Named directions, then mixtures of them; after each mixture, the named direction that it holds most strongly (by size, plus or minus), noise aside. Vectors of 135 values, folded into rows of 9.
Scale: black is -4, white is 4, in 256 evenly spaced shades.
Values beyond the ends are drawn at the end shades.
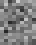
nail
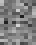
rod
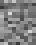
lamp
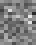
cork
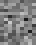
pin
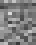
lamp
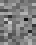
pin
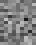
pin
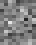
nail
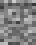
lamp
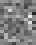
cork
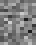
pin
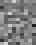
lamp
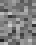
pin
